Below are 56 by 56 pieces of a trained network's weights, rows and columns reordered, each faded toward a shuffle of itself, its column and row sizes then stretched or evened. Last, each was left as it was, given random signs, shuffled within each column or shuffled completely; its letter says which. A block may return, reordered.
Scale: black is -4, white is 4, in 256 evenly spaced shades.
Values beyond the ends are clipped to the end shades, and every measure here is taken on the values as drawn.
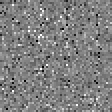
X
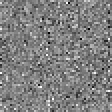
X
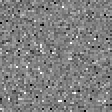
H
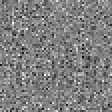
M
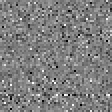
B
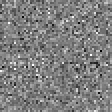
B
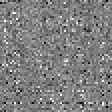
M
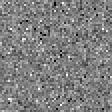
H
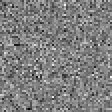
B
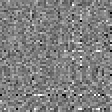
M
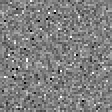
H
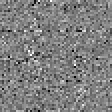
M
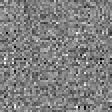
M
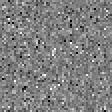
X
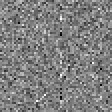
X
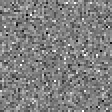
H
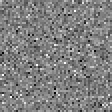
H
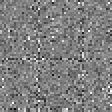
M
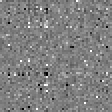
M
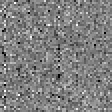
X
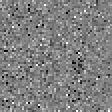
X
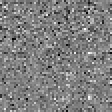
B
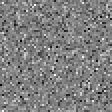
H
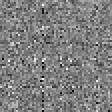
B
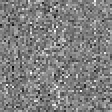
X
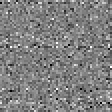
B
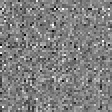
M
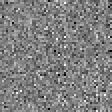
X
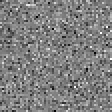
H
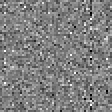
X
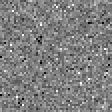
H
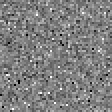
H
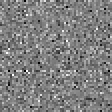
M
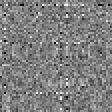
M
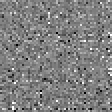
M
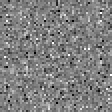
X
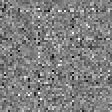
B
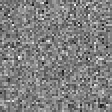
M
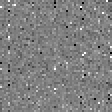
X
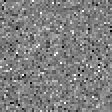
H
